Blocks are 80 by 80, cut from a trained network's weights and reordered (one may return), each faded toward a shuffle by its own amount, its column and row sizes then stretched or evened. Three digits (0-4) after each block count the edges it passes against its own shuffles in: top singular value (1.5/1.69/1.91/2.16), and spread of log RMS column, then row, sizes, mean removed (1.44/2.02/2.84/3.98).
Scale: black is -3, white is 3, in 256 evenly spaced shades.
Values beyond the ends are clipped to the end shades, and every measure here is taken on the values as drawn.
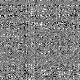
0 0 3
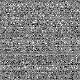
1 1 2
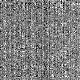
3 1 2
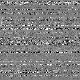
1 0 4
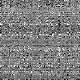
2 2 3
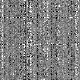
3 3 2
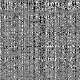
4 2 3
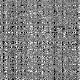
4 2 3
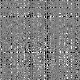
3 3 3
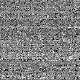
1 1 2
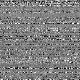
1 0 4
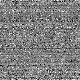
1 0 2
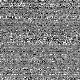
1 0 3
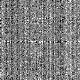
4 2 2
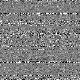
0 0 4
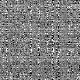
2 3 0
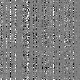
2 4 2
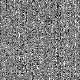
0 2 0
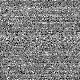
1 0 1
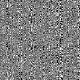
2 3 1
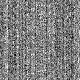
3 1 0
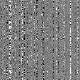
3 4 1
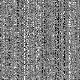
3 3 0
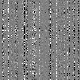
2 4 1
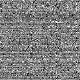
2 1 0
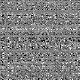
1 2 3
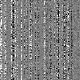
4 4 1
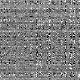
2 3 2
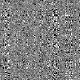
3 3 2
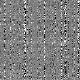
1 4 0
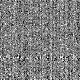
2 0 2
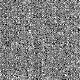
0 0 2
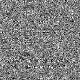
0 0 2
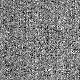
0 0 1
